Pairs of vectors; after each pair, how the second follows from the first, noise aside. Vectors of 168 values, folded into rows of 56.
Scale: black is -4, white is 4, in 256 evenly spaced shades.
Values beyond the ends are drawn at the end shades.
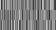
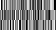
scaled up.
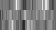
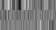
wrapped around, partly zeroed.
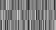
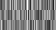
reversed, negated.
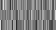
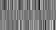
reversed, partly zeroed.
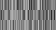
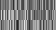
reversed, negated.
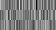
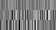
reversed, partly zeroed.
